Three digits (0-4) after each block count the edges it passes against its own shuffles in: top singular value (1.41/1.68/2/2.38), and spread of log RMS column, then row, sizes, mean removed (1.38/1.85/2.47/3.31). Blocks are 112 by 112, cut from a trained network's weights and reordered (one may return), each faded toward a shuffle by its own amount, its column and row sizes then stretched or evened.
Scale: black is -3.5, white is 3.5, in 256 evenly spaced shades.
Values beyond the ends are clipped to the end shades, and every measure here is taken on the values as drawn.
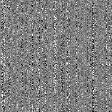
1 4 0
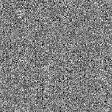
1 2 2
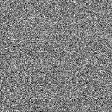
3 1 1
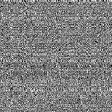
4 2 2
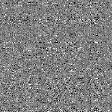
3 2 3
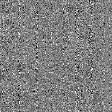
1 4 1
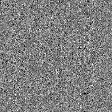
0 2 0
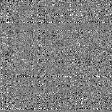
0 3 4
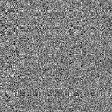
4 2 2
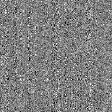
1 3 1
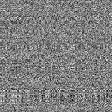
4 0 2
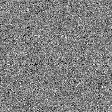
1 0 2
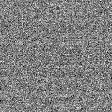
2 0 0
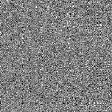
2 3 0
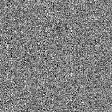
2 2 0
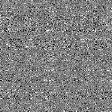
0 2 4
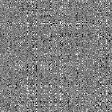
2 4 2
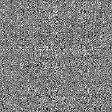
2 4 2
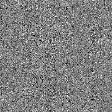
0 3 1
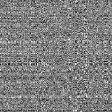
4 3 2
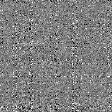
1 3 3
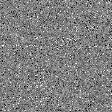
0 2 2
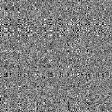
4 3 3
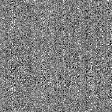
1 3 1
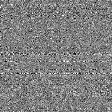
3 0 3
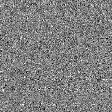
0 0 2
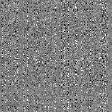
0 4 2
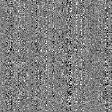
2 4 2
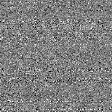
2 2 3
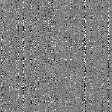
3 4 2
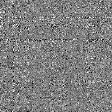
0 3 3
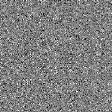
3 2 2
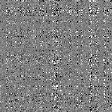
2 4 3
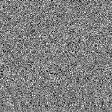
2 1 2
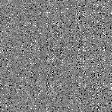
0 3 2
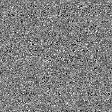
0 1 3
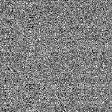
3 3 0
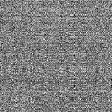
4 2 0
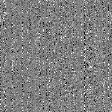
1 4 0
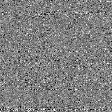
2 1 3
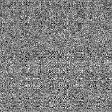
3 3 2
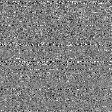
0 0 4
